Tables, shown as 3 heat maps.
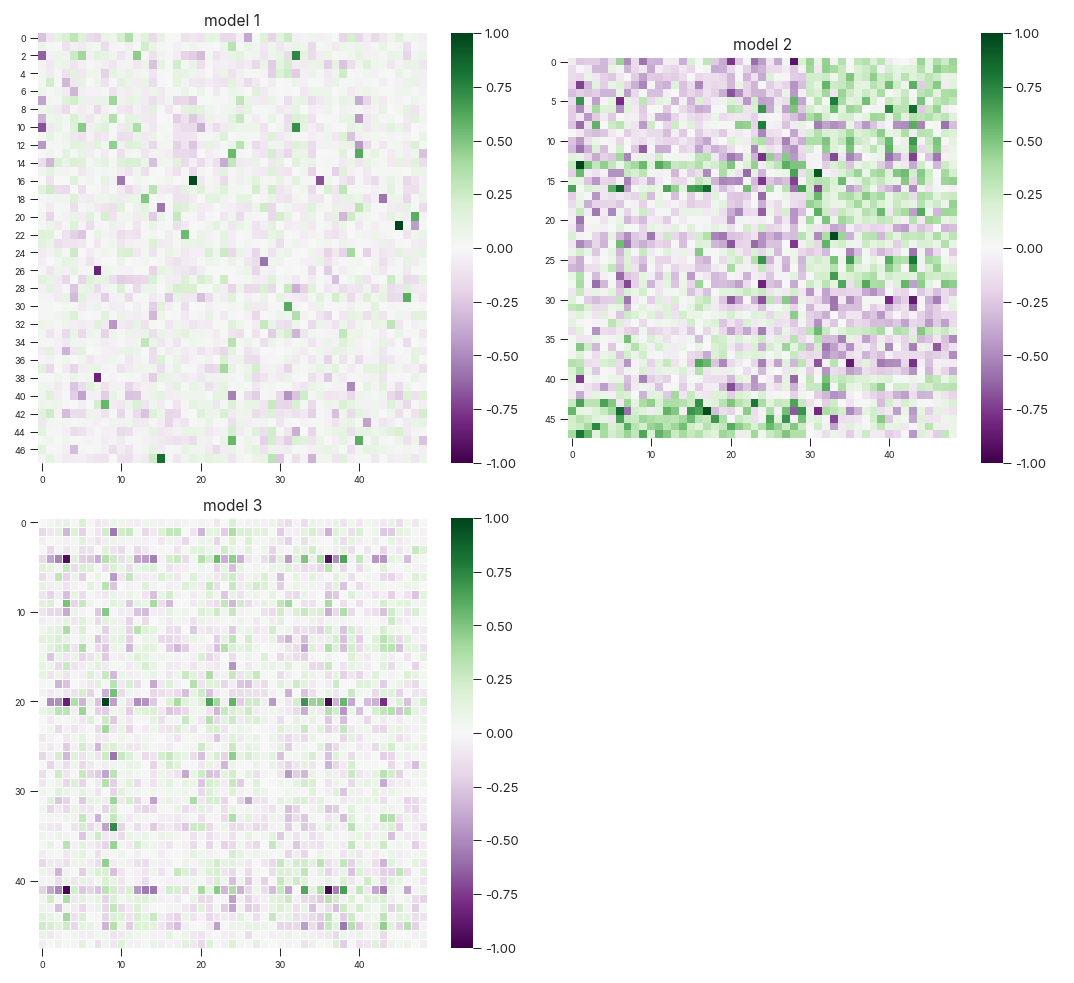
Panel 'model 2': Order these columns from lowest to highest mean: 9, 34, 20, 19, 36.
20, 19, 9, 36, 34
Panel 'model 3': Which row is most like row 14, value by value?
21
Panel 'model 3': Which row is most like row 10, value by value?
38
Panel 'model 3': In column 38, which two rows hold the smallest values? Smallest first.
45, 21
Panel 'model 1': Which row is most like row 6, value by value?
46
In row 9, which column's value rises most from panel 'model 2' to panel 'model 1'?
24
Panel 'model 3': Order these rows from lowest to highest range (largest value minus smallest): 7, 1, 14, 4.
7, 14, 1, 4
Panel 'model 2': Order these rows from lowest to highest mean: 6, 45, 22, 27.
22, 27, 6, 45
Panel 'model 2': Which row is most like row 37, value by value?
29
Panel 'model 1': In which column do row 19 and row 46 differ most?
15
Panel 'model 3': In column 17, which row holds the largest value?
20
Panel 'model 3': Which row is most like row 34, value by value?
19
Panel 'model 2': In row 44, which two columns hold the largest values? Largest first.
17, 6
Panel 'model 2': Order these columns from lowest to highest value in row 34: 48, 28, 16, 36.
28, 16, 48, 36
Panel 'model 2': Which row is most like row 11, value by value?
3
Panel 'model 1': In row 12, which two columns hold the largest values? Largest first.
9, 25
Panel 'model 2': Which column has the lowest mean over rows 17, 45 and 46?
33
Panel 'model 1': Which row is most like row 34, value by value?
1
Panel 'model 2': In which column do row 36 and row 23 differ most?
32
